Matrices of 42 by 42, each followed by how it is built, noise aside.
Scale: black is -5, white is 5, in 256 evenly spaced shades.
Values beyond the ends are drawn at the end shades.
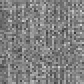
blocks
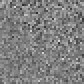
upper triangular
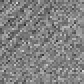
Hankel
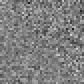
upper triangular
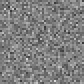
repeating rows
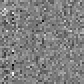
uneven columns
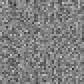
blocks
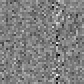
uneven columns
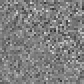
upper triangular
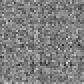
blocks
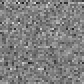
uneven rows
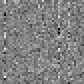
uneven columns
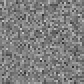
repeating rows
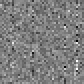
uneven columns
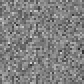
repeating rows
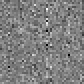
uneven columns
